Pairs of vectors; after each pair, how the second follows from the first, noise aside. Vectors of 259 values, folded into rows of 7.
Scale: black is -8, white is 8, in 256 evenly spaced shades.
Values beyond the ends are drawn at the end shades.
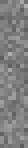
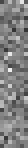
scaled up.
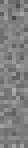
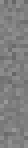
reversed, negated, shrunk.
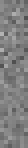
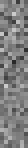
scaled up.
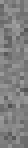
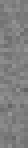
shrunk.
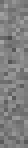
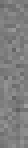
reversed, shrunk.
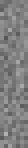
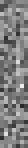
scaled up.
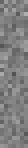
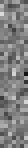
reversed, negated, scaled up.
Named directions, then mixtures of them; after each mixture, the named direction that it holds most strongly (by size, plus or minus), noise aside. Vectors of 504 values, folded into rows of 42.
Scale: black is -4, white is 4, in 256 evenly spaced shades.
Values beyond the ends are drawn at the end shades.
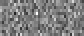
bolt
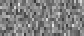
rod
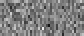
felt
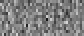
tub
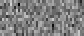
rod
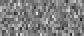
bolt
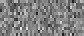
bolt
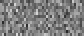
tub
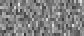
rod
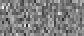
tub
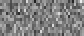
rod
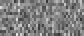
rod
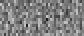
tub
